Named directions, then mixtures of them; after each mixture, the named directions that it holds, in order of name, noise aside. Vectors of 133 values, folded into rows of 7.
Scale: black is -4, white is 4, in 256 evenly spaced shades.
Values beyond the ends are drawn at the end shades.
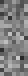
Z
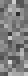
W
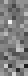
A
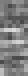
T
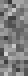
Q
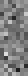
A, Q.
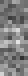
A, T, Z.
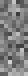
W.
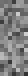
A, W.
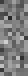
Z.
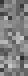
Z.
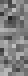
Q, T, Z.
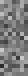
Z.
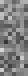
Z.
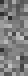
Z.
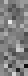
A.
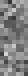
Q.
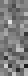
A.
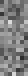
A, Z.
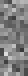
Q.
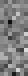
A, W.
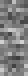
T, W.
